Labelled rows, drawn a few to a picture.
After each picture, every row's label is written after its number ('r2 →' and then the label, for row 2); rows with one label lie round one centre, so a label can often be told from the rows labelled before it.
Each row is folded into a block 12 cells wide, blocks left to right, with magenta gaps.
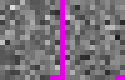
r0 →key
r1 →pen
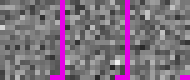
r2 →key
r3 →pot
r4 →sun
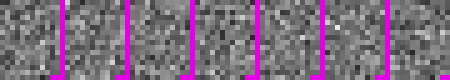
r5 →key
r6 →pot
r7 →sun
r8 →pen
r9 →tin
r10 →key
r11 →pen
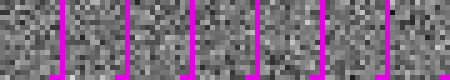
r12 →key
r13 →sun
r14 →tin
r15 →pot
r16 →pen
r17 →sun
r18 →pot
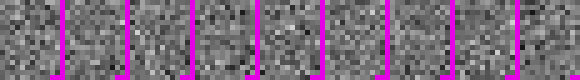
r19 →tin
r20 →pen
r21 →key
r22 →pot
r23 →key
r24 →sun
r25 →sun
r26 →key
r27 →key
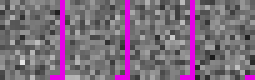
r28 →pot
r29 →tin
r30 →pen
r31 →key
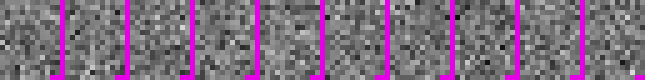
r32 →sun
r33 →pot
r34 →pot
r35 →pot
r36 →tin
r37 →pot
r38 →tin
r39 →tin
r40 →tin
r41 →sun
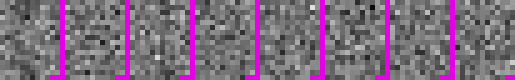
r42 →pen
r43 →pot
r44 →pen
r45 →key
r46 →tin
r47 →pot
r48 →sun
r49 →pot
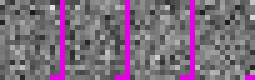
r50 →key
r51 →key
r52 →tin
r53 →pot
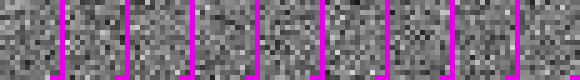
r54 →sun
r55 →pen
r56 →key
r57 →sun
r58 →sun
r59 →pen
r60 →key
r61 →pot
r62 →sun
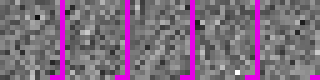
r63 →pot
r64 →pot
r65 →key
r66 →tin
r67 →tin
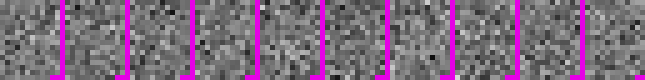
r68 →pot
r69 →pen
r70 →pen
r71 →key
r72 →tin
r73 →pen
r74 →tin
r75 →sun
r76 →sun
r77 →sun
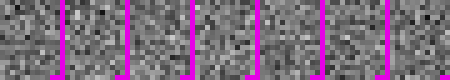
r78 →sun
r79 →pot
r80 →tin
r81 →tin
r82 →sun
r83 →sun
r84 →pot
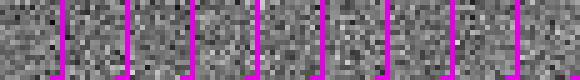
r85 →pot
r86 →key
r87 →pot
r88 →pot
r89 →sun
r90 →sun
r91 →pen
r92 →key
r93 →pen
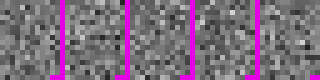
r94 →pen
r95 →key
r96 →key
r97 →sun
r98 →key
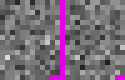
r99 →pot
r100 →pot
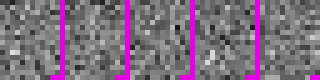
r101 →key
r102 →tin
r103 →sun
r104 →tin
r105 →tin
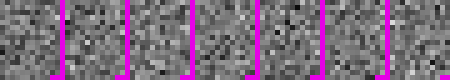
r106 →key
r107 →pen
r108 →pot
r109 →sun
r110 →pen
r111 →key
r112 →sun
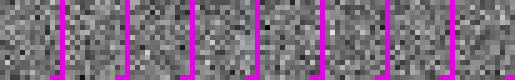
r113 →sun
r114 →sun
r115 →pot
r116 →tin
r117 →tin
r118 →sun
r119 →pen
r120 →pen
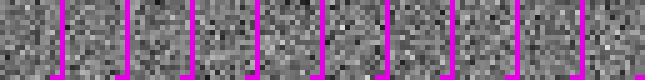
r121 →key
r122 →pot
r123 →pen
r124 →pot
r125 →tin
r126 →pot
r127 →pot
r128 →pot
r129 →pot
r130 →tin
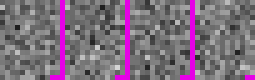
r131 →key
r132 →tin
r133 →sun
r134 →tin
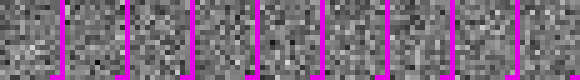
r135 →tin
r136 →tin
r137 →key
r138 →key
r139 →pot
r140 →key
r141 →pot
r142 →tin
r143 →pot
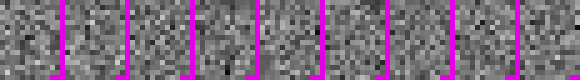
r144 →pen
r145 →tin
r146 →sun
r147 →pen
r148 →key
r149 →sun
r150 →pen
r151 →sun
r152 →pot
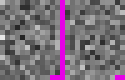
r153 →pot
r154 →sun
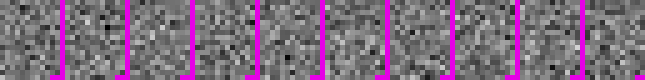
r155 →sun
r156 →tin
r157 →sun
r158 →sun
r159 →sun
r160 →tin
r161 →pen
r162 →pen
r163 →pen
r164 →tin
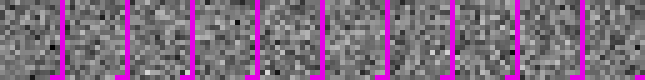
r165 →pot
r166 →tin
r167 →pen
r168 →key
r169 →sun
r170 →tin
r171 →key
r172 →pot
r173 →pen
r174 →pot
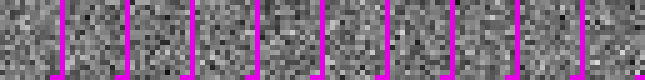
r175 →key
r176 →pot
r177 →tin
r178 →pot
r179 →tin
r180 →sun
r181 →pen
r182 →pen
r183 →tin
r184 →tin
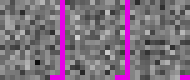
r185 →pot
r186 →pot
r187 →sun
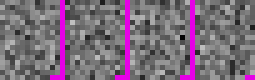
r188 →pen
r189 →key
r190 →pen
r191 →tin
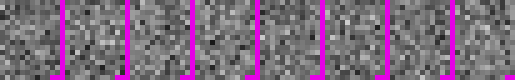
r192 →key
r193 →pen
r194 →tin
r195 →pot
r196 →key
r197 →pen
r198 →pot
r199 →tin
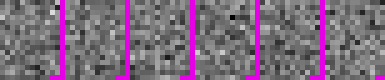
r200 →pen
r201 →pen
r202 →pot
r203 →pot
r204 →sun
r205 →key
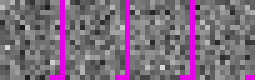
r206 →tin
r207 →key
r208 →key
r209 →sun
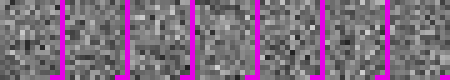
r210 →sun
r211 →tin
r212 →pot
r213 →key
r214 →sun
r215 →sun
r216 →sun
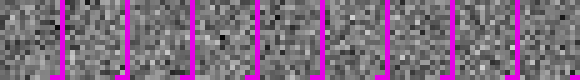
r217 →sun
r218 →pot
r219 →pot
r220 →tin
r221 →pot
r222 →sun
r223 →pot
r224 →pot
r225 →sun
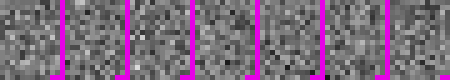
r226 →tin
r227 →sun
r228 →pot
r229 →tin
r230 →key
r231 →pot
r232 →tin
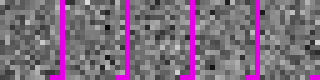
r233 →pot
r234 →tin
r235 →key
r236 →sun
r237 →pot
